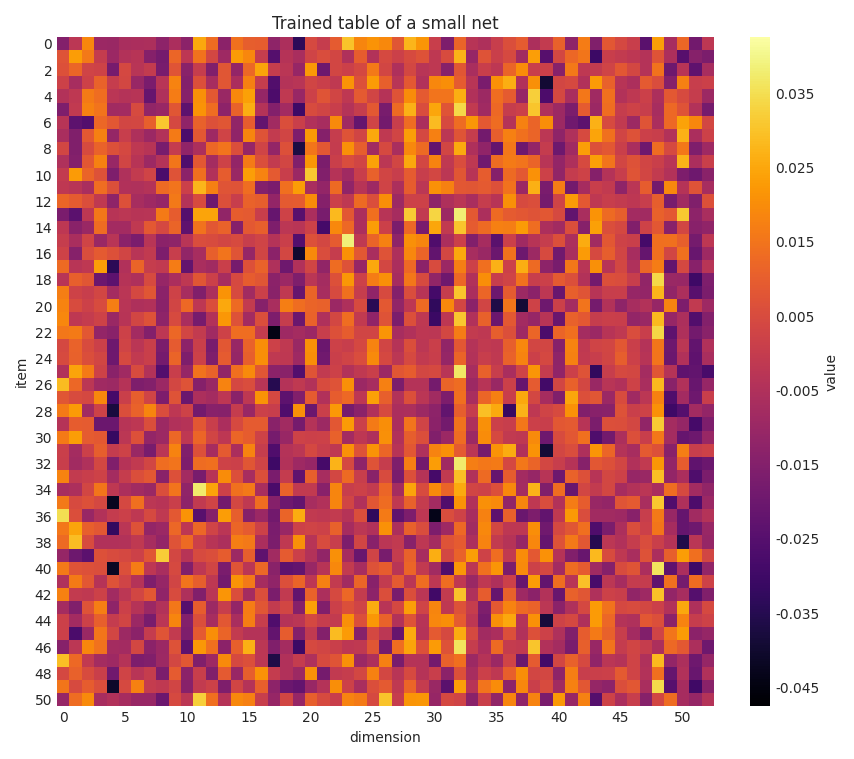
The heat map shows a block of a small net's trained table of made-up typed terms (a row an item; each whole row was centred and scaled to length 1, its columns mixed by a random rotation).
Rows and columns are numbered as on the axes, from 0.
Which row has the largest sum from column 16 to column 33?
0
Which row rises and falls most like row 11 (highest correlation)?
34
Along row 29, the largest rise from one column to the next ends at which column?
48
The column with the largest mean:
32
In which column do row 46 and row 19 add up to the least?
19
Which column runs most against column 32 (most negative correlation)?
52
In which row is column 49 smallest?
28
